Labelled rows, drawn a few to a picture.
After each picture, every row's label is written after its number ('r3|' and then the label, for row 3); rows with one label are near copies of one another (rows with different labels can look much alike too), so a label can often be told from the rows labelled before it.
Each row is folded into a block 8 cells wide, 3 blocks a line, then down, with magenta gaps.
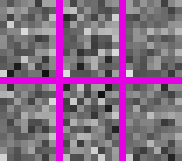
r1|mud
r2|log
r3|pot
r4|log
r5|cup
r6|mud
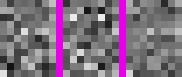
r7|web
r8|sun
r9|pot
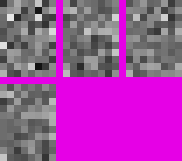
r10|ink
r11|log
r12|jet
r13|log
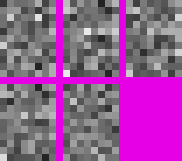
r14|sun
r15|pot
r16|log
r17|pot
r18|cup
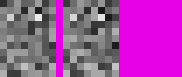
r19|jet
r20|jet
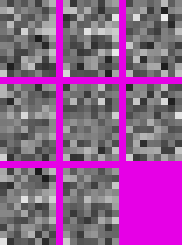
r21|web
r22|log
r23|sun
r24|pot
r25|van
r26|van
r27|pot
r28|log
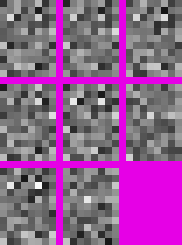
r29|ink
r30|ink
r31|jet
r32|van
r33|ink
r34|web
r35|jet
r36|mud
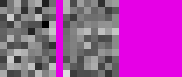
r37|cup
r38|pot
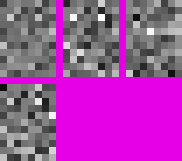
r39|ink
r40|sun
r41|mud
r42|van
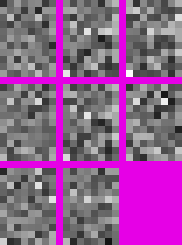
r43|cup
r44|web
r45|log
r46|jet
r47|web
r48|jet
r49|van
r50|mud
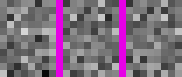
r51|mud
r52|van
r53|van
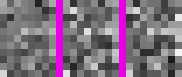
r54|pot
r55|web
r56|log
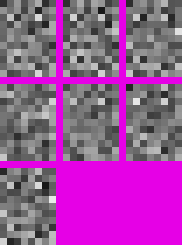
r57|cup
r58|cup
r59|van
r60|log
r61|jet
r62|sun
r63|van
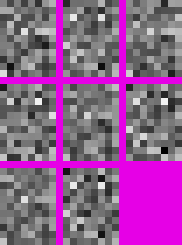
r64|web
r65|sun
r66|mud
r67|van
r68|web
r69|sun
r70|web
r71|sun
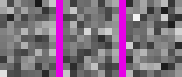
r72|pot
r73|web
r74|ink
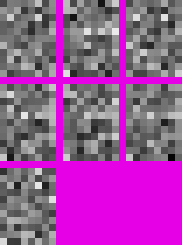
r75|sun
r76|pot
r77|sun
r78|web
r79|log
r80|mud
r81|van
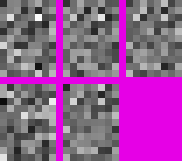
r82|sun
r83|jet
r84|ink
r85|log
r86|ink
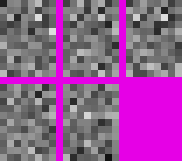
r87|van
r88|cup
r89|jet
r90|cup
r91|mud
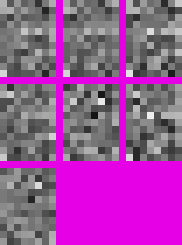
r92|pot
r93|pot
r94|pot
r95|log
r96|jet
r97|web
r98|jet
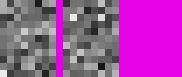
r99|pot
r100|sun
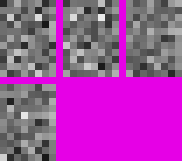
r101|cup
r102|sun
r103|mud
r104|mud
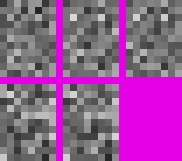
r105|cup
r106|sun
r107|sun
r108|log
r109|log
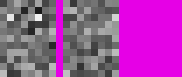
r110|jet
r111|log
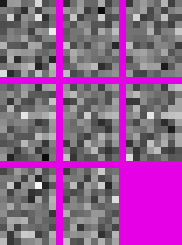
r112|van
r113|ink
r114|ink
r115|mud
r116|web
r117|web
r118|jet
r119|van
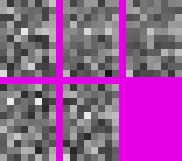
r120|web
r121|mud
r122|log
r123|sun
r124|web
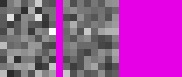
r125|van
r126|web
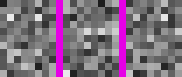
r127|sun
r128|pot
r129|van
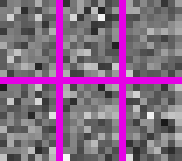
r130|sun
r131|jet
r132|pot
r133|van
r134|pot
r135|web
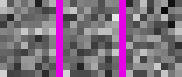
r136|pot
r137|log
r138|cup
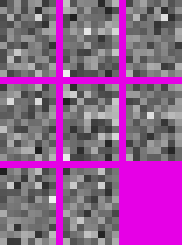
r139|cup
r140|pot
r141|jet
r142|sun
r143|log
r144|web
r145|van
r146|sun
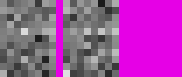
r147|mud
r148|pot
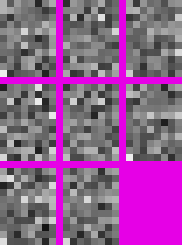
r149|pot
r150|van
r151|log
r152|van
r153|jet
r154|pot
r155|log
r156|mud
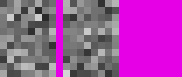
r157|jet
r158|pot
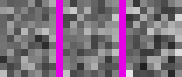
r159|web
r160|log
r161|log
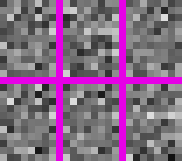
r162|ink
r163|log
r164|jet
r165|ink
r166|ink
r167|mud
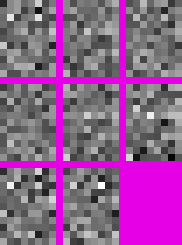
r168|ink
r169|web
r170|cup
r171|cup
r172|pot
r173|mud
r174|ink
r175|jet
